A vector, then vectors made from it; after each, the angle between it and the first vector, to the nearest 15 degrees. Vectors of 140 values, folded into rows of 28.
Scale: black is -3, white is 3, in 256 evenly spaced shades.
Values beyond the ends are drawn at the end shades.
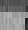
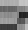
120 degrees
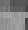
15 degrees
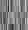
105 degrees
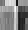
105 degrees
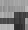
120 degrees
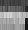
15 degrees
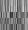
120 degrees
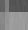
45 degrees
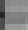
105 degrees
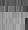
15 degrees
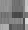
120 degrees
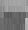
165 degrees
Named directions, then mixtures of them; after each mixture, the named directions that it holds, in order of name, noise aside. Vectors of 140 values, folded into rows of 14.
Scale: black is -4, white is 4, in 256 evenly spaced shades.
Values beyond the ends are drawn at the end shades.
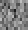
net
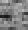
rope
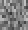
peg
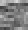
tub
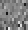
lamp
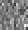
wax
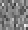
wax.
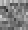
peg, tub.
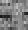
rope.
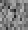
net.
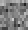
lamp, tub, wax.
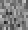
lamp, peg.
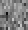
lamp, rope.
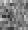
peg, rope, tub.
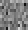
lamp, net, tub.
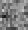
net, peg, rope.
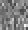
wax.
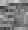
tub.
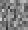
net, peg.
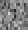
net.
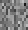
lamp, net, wax.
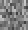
peg.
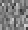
wax.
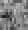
lamp, peg, rope.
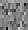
lamp, net, tub.
